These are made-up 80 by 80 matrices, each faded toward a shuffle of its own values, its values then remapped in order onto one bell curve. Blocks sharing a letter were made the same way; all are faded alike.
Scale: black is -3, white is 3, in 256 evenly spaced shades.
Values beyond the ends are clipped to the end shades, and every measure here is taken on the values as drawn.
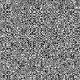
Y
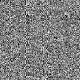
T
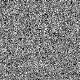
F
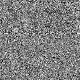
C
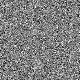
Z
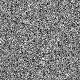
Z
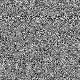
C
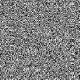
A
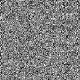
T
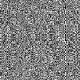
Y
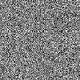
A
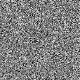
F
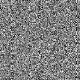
T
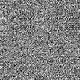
A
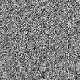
A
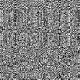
Y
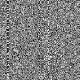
T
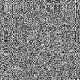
Y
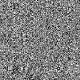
T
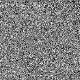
F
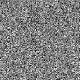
T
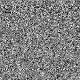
C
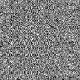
Y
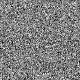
C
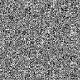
A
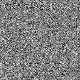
F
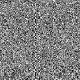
T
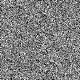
Z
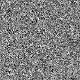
F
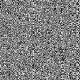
T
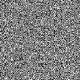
T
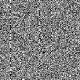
T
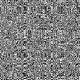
Y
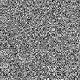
A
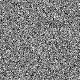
Z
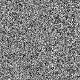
Z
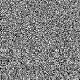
A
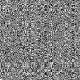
Y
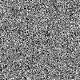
F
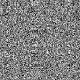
A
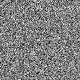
Z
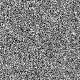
Z
